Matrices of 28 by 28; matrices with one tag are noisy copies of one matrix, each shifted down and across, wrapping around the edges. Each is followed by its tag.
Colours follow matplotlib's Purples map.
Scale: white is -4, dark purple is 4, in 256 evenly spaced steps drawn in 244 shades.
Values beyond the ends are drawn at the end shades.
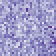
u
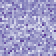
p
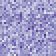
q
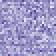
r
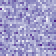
r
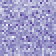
p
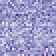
p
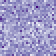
p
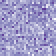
u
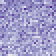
q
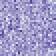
u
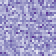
r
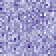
u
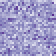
r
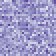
r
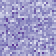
q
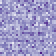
r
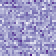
r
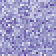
p
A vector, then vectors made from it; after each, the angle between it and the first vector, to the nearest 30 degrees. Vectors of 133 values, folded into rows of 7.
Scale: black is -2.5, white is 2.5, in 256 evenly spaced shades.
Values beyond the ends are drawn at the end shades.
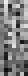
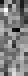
90 degrees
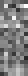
90 degrees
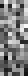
30 degrees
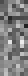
120 degrees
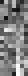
90 degrees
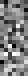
120 degrees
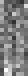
120 degrees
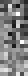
150 degrees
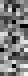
120 degrees
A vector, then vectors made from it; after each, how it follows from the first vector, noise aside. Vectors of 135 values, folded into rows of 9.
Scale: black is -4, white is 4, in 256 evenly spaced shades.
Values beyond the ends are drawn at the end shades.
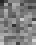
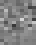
partly zeroed.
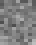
reversed, negated, shrunk.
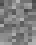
reversed, negated, shrunk.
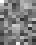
negated.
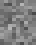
wrapped around, negated, shrunk.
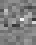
partly zeroed.
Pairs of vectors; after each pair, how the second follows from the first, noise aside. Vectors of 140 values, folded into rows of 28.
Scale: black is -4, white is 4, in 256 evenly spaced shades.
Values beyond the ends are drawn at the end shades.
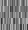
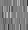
wrapped around, partly zeroed.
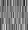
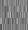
wrapped around, shrunk.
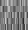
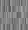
wrapped around, shrunk.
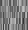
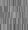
wrapped around, shrunk.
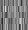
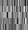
shuffled.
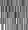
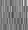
reversed, shrunk.
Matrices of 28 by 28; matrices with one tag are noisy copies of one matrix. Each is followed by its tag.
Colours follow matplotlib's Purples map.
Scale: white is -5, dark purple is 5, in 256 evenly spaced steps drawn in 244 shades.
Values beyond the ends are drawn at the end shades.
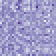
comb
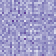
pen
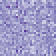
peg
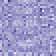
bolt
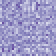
comb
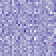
pen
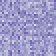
pen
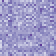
bolt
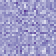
peg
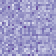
comb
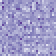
comb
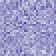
peg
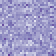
bolt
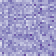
bolt
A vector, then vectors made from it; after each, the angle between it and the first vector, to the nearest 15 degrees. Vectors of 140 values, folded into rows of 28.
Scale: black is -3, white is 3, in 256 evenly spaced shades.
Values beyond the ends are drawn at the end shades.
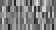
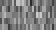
30 degrees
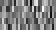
30 degrees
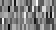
30 degrees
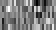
150 degrees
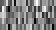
30 degrees
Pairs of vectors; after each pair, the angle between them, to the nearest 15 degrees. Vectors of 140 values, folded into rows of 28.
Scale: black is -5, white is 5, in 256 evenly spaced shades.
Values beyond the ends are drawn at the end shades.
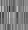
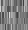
45 degrees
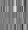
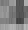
90 degrees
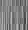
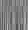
150 degrees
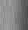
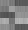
90 degrees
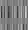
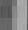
75 degrees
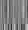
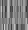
45 degrees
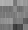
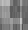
60 degrees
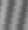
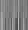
75 degrees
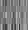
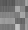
90 degrees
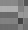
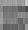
90 degrees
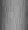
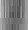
150 degrees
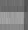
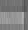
15 degrees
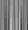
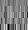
75 degrees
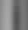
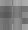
120 degrees
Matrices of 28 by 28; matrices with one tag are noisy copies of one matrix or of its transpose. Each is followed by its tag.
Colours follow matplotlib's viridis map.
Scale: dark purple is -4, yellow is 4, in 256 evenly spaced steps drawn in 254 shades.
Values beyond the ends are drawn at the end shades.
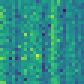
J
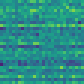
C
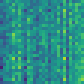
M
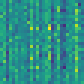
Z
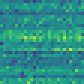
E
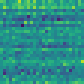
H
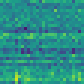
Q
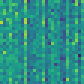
C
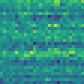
J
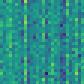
C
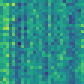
H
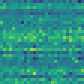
E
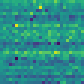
J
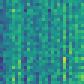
M
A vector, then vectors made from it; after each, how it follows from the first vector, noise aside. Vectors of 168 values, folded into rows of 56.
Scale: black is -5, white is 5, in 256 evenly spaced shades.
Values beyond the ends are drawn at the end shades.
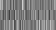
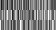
wrapped around, scaled up.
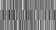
copied.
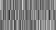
copied.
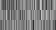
reversed, negated.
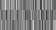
reversed.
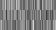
reversed.
